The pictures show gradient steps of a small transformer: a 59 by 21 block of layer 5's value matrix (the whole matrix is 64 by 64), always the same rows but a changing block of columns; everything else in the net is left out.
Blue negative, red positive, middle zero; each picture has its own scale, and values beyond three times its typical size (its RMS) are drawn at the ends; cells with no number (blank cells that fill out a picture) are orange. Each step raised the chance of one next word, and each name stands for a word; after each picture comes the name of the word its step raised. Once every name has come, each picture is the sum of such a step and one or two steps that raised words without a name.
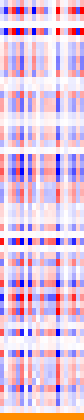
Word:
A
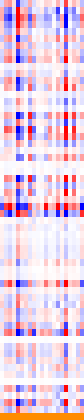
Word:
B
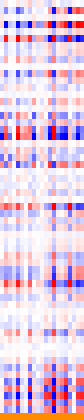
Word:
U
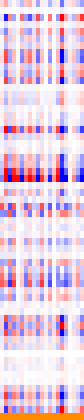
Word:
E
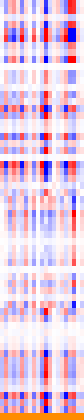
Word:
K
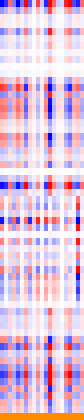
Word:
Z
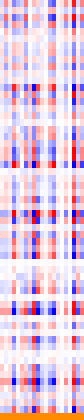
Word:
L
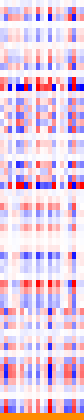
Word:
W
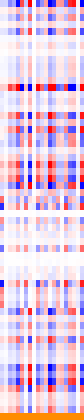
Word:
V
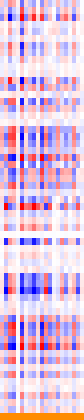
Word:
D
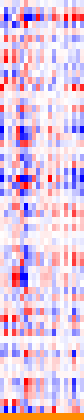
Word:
E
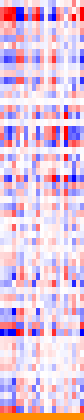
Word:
B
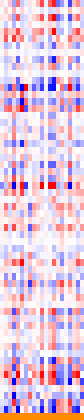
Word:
W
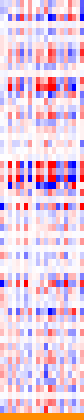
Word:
W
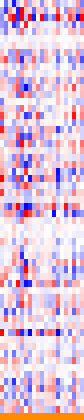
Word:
B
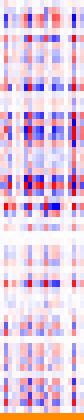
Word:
B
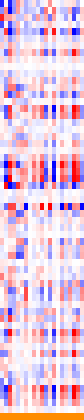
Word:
A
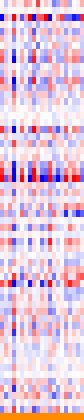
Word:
E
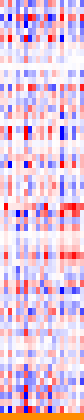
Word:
U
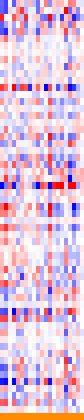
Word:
A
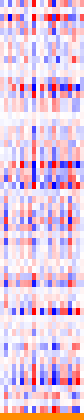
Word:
L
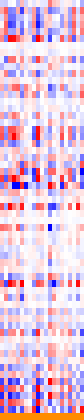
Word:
U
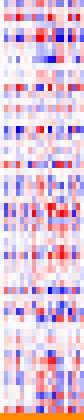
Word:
K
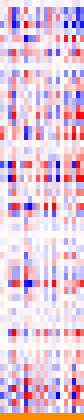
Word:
U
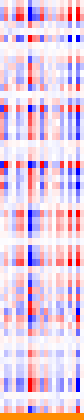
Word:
K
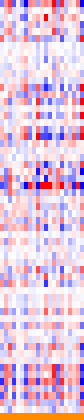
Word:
Z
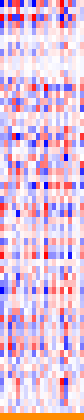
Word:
D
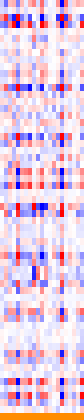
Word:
U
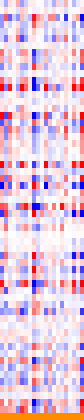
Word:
W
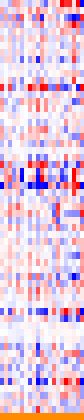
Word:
L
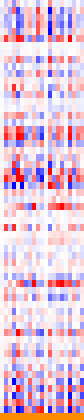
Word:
U
